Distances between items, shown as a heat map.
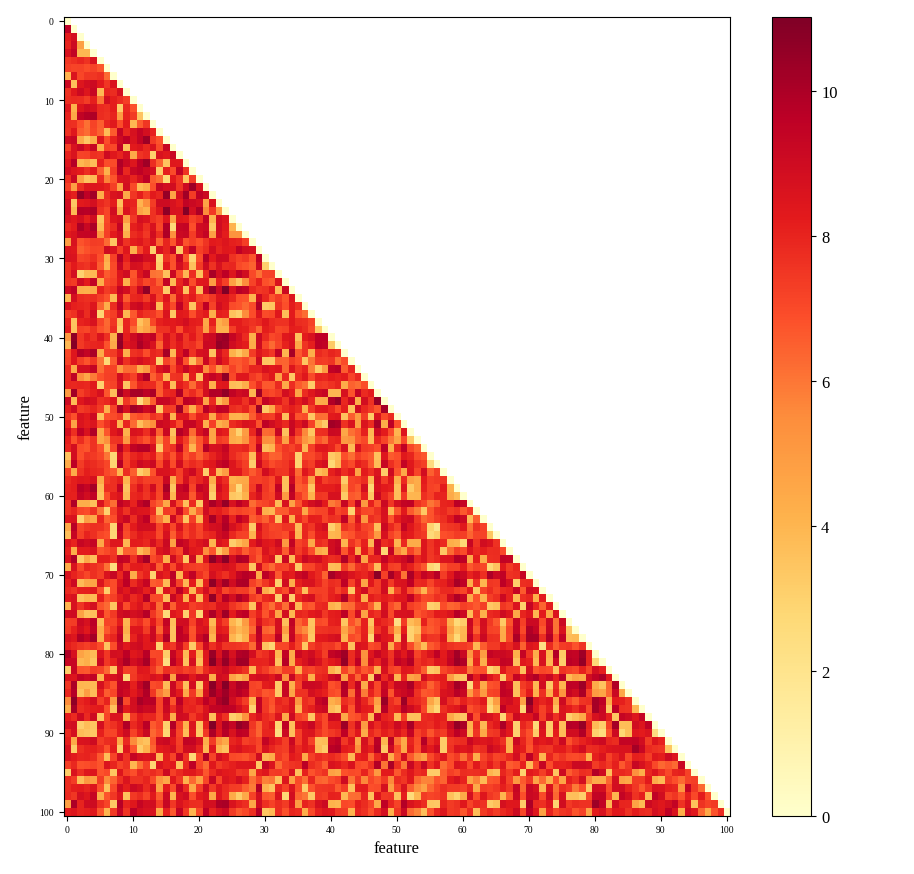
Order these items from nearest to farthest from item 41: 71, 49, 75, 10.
49, 71, 75, 10
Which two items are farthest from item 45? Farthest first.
24, 12
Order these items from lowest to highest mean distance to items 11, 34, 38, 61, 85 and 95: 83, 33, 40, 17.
40, 17, 33, 83
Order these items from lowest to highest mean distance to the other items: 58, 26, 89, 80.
58, 26, 89, 80
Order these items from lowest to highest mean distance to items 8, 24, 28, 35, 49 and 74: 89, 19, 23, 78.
23, 19, 78, 89
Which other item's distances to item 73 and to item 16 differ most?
26
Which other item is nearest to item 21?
57
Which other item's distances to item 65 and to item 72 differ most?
79
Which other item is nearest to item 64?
56
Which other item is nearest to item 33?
98
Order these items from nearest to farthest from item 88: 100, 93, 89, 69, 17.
93, 100, 69, 17, 89
